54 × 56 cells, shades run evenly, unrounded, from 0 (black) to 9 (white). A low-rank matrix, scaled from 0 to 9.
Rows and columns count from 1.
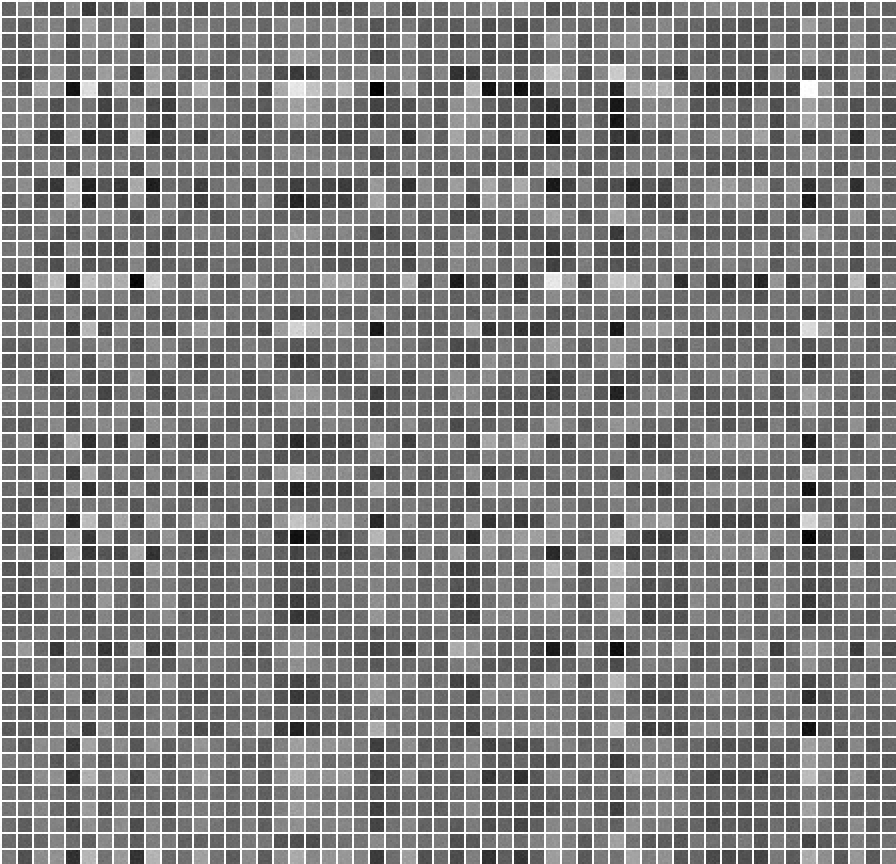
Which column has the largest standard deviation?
51
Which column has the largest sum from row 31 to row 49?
39
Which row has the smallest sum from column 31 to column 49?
6
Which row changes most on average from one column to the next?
18
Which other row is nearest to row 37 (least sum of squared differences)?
53
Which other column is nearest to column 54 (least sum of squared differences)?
4
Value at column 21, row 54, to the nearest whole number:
5
